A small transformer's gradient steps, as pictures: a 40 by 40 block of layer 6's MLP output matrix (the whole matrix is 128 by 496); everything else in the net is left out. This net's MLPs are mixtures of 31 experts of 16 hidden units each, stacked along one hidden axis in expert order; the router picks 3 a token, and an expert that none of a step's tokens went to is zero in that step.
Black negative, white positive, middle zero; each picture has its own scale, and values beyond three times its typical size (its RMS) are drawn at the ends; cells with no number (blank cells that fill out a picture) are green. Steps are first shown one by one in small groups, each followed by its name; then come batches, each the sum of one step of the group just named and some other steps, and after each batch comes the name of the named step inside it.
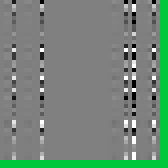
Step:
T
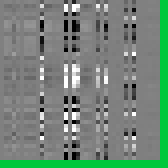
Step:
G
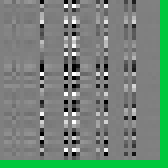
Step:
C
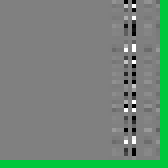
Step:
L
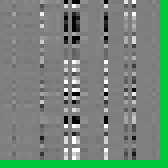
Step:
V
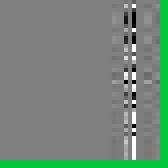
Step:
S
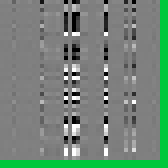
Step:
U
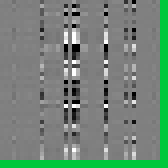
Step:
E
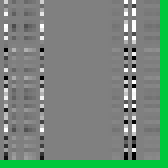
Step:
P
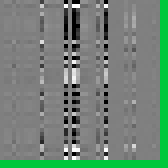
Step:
V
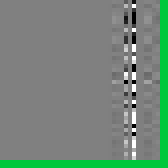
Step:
S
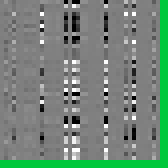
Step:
V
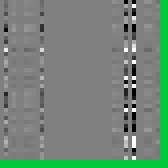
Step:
L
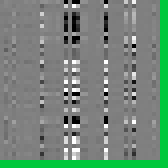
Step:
V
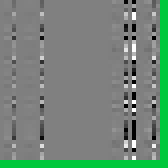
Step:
L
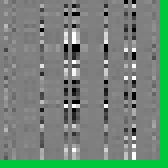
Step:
E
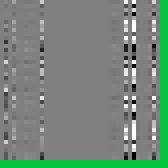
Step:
P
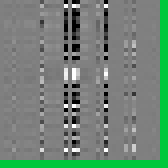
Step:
G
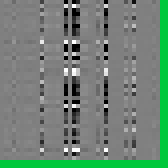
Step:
E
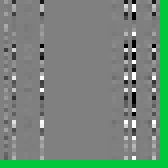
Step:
T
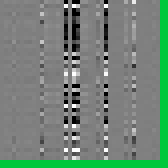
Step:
V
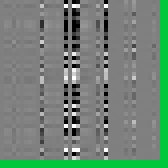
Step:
V
